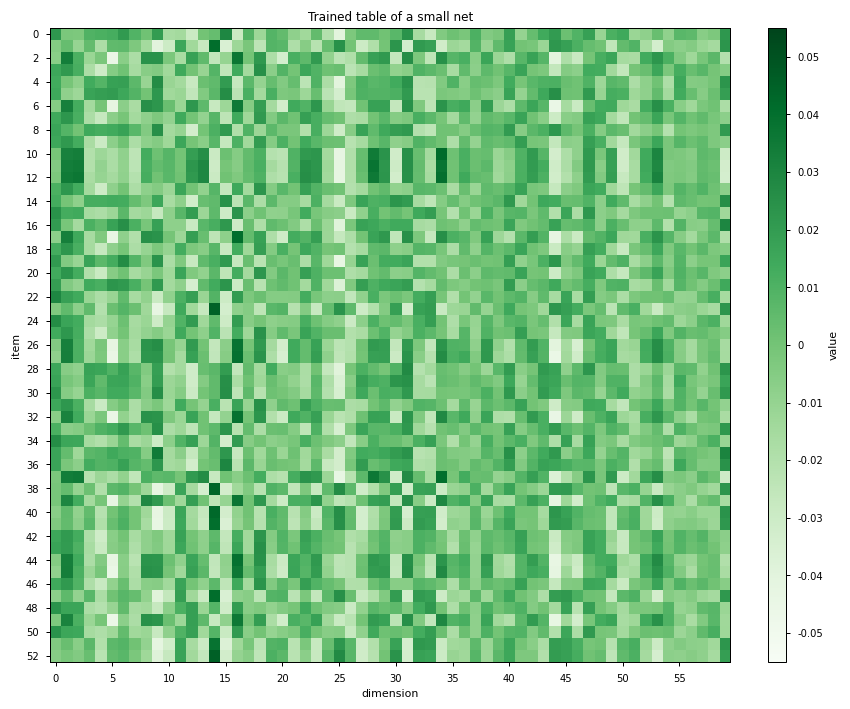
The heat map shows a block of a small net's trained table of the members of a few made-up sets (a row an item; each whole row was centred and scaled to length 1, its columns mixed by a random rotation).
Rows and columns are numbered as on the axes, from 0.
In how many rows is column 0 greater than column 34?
39
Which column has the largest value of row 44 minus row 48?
9
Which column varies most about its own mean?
44
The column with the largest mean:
1
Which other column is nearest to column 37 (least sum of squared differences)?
17
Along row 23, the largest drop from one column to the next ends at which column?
15
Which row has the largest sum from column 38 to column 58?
36
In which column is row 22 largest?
0
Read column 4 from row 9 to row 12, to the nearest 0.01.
-0.03 -0.01 -0.01 -0.01
